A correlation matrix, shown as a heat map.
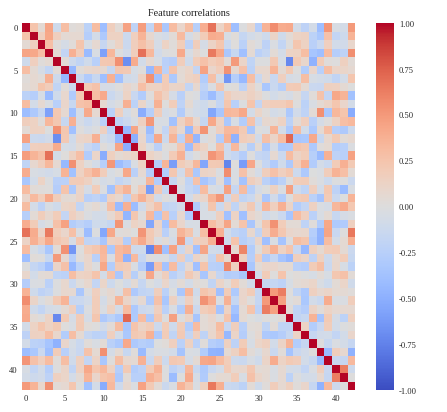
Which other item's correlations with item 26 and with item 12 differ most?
13
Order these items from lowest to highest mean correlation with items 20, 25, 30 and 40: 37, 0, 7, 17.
37, 0, 17, 7
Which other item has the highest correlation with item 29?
16
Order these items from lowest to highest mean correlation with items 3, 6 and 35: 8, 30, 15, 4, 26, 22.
26, 8, 30, 4, 22, 15
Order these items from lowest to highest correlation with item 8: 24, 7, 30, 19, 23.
24, 23, 19, 30, 7
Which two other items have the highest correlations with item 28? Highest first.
26, 10
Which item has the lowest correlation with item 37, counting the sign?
4
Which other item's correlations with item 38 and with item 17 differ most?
0
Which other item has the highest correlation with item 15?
3
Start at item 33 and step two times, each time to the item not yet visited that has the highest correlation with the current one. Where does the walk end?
32
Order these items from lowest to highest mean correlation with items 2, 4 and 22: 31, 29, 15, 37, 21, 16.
37, 21, 31, 29, 15, 16
